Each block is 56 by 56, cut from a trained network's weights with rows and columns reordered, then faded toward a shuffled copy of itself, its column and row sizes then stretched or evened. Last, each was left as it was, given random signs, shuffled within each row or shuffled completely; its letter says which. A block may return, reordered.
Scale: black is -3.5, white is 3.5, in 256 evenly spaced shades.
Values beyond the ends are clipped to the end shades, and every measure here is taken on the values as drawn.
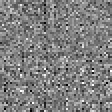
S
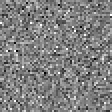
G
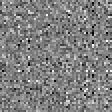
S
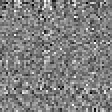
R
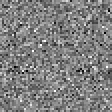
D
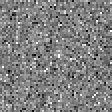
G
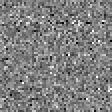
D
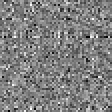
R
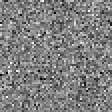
D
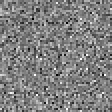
D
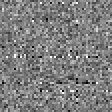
S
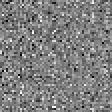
R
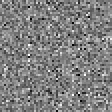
S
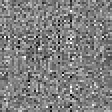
R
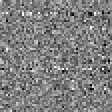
R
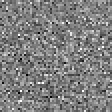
D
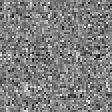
S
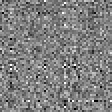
R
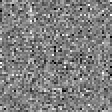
S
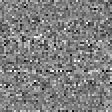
D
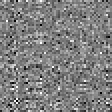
R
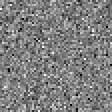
G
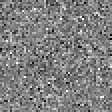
G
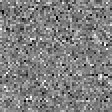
D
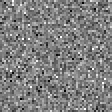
G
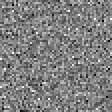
G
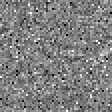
G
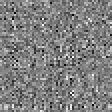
R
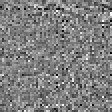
S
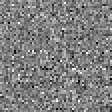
S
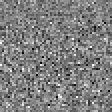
D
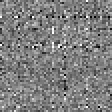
S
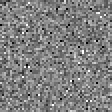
G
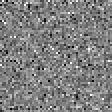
D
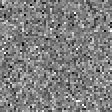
G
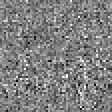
S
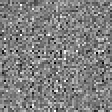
R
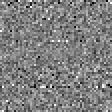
D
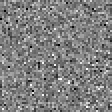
G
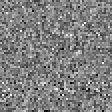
D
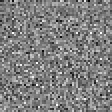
S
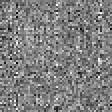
R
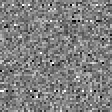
D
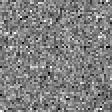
D
